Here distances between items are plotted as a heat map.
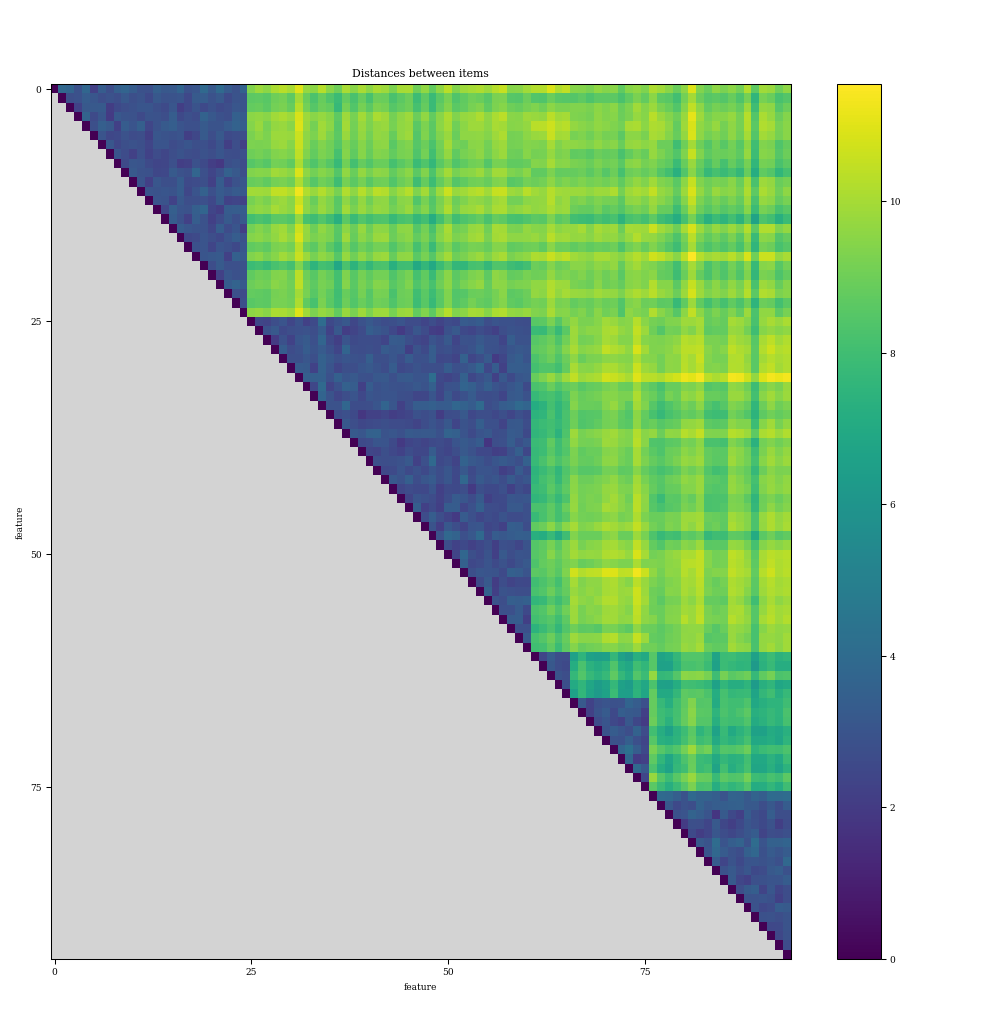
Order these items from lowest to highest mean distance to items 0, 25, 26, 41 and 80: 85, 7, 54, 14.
54, 14, 85, 7
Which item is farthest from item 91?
31
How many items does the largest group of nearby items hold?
36
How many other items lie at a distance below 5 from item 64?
4
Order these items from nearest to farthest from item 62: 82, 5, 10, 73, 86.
73, 86, 82, 10, 5
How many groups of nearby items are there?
5
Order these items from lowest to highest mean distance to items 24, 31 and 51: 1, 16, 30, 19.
30, 19, 1, 16
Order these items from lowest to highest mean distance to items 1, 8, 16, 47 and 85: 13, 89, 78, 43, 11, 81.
13, 11, 89, 43, 78, 81
